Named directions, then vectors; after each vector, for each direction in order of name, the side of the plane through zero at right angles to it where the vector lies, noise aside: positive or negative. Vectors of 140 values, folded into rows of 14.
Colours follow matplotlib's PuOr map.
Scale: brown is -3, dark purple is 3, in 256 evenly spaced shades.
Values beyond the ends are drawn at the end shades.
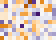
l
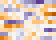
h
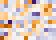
positive, positive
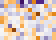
positive, negative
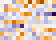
negative, positive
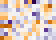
positive, positive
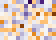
positive, negative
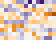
positive, negative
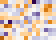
positive, positive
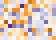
negative, positive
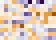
positive, negative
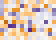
negative, positive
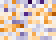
positive, negative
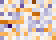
negative, negative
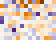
negative, positive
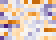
negative, negative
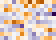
negative, positive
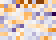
negative, positive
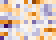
negative, negative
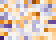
negative, negative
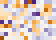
positive, positive
